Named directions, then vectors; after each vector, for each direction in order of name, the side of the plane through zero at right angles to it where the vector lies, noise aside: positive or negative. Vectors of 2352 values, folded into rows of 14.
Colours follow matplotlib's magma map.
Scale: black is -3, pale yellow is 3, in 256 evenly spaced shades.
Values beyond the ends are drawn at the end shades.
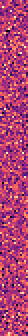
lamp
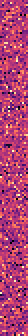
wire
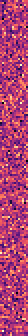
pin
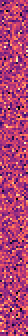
positive, positive, positive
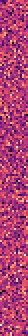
positive, positive, negative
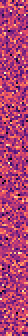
positive, positive, negative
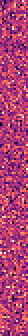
negative, positive, negative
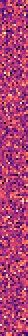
positive, positive, negative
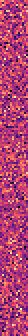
negative, negative, negative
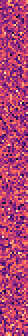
positive, positive, negative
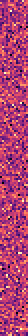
positive, positive, negative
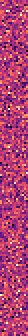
negative, negative, negative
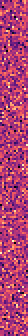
negative, positive, negative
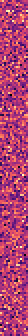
negative, negative, negative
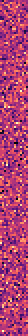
negative, positive, positive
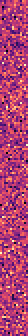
negative, positive, negative
